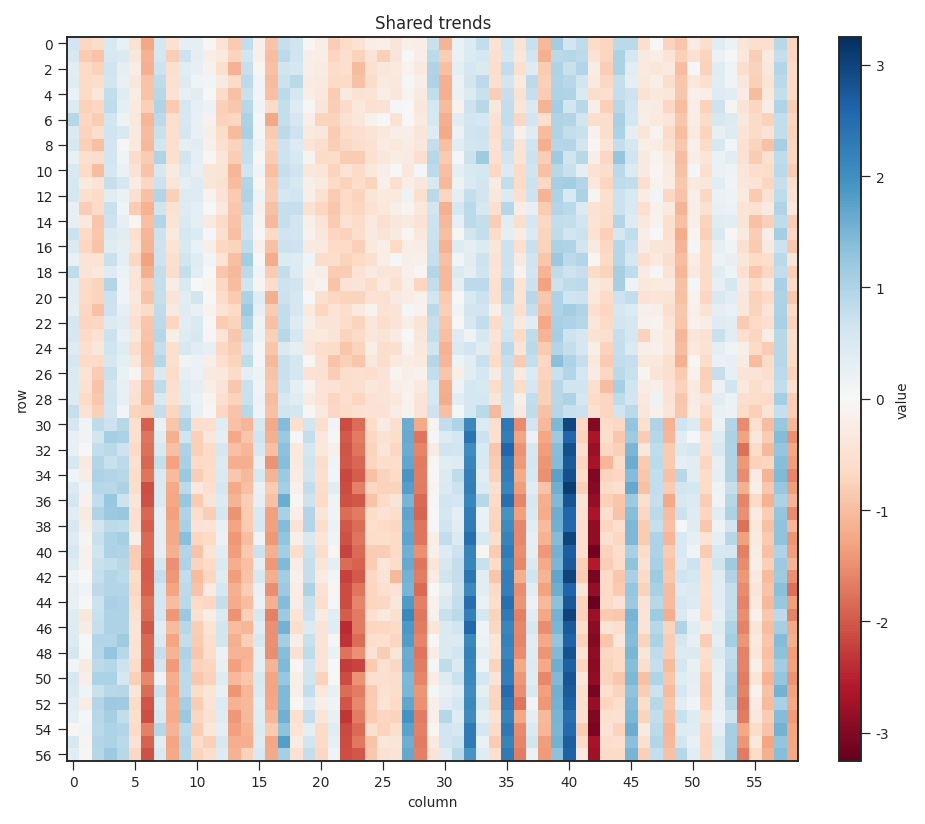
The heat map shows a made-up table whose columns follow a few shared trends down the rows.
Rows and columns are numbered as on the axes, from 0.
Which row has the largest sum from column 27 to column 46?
30
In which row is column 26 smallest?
42
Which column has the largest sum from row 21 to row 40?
40
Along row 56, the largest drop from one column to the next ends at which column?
36
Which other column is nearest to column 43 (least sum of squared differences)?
51
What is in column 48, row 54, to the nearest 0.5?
-1
